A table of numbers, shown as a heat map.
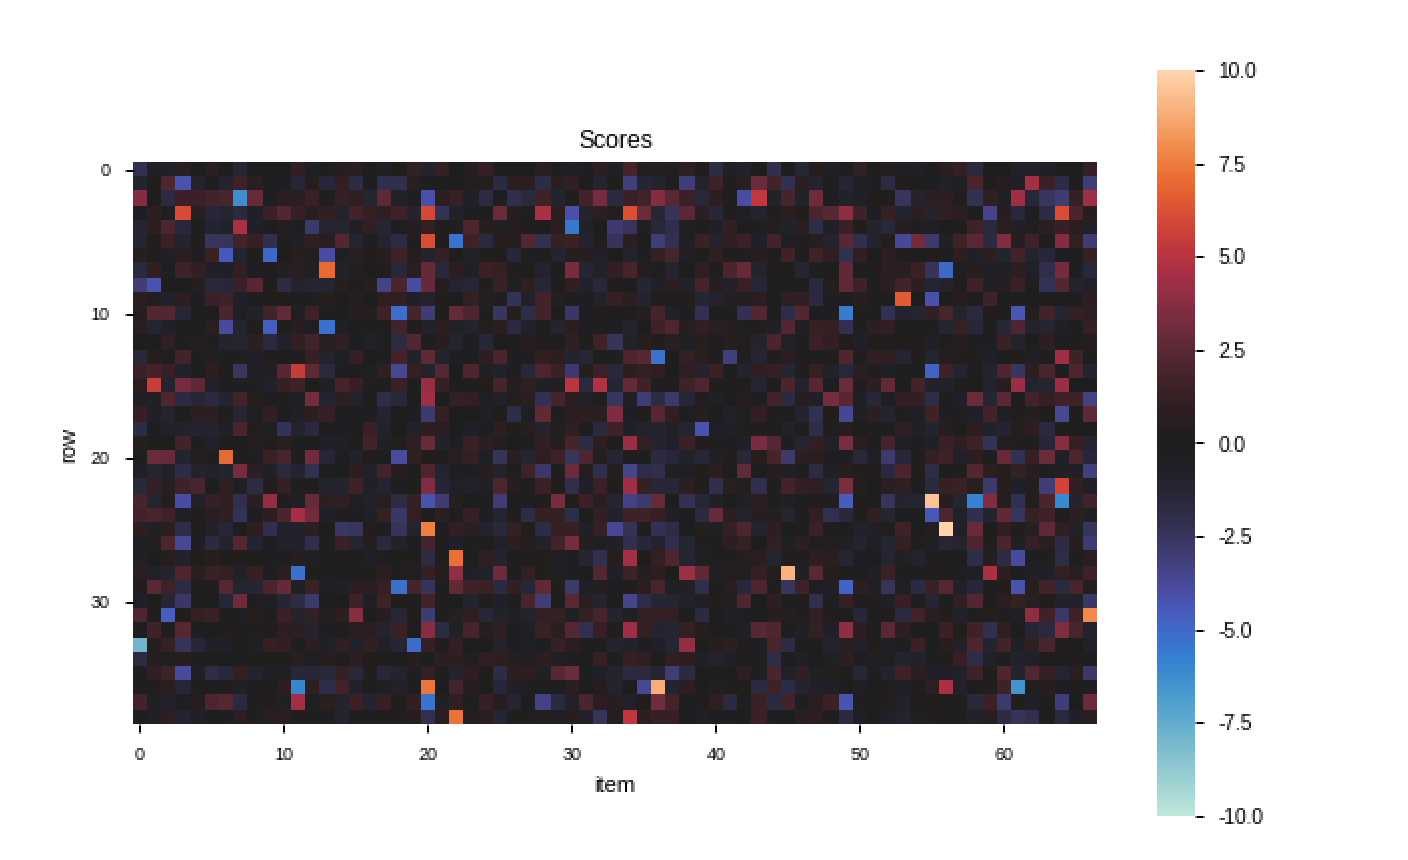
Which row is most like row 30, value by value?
21
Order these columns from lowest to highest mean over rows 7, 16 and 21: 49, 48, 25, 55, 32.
55, 32, 25, 48, 49
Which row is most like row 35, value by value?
26
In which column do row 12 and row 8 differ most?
19
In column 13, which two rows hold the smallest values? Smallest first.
11, 6
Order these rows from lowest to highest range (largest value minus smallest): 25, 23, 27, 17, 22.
17, 22, 27, 25, 23
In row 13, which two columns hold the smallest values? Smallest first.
36, 41
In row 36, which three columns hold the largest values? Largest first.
36, 20, 56
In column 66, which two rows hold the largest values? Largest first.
31, 2
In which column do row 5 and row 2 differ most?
20
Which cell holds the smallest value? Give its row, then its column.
33, 0
